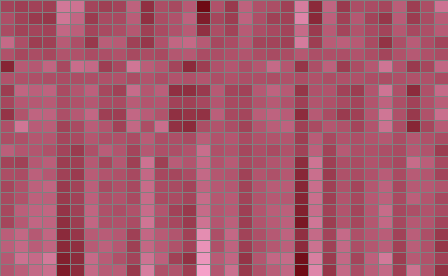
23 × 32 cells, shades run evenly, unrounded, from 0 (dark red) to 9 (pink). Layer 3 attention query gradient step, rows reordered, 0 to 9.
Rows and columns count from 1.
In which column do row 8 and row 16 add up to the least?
22
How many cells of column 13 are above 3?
20
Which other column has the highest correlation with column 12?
2
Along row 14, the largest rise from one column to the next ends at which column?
23
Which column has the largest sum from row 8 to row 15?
28
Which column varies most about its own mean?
15
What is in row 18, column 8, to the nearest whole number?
4
